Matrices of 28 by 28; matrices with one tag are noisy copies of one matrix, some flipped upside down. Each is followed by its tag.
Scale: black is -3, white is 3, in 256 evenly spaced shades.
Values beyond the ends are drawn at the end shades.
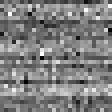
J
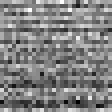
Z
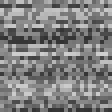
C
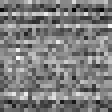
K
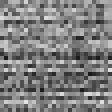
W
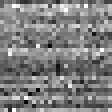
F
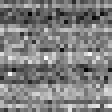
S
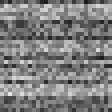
J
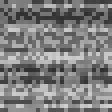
S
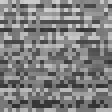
Z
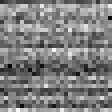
F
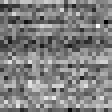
F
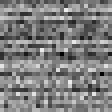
W
